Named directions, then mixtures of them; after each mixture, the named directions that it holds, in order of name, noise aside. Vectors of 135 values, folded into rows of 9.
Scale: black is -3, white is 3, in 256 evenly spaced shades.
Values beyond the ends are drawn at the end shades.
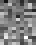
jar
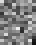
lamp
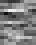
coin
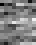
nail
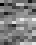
nail.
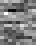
coin.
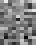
jar.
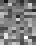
jar.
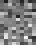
jar.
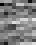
nail.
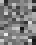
jar, lamp.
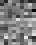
jar, nail.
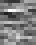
coin.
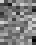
lamp, nail.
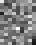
lamp.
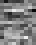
coin, jar.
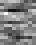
coin.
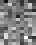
jar.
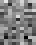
jar.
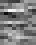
coin.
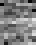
jar, nail.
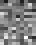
jar.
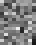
lamp.
